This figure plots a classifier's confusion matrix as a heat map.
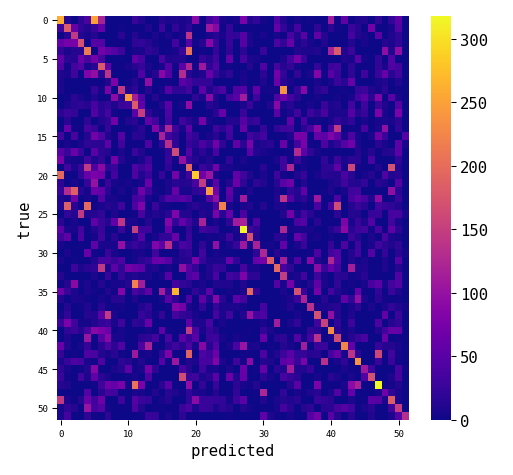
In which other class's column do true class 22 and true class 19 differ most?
2
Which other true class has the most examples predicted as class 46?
1
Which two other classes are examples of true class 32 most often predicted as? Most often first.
6, 43
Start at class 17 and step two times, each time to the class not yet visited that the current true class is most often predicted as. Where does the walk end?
28
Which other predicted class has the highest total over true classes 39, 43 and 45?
19
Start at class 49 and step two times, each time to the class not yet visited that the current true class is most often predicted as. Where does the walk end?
5
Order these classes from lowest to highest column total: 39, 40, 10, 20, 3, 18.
10, 39, 3, 20, 18, 40
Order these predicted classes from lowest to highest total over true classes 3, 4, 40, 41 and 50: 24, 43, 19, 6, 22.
24, 43, 22, 6, 19
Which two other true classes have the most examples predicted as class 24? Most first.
12, 9
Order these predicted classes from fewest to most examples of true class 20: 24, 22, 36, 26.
24, 36, 26, 22
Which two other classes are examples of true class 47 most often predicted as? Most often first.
11, 44
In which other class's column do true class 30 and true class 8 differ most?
13
